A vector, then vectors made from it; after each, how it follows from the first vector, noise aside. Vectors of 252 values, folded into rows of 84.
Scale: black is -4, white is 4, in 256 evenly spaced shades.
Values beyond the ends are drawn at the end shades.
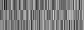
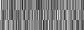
wrapped around, negated.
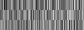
copied.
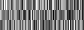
negated, scaled up.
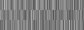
negated, shrunk.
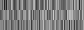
copied.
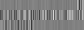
partly zeroed.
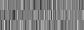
reversed, negated, partly zeroed.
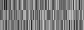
copied.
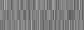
negated, shrunk.
